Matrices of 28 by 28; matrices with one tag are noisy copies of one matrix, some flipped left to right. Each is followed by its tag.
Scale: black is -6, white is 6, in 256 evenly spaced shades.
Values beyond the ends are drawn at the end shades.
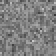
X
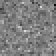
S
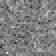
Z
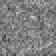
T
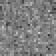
S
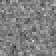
X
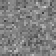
Z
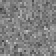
S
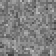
T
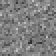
Z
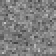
Z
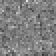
T
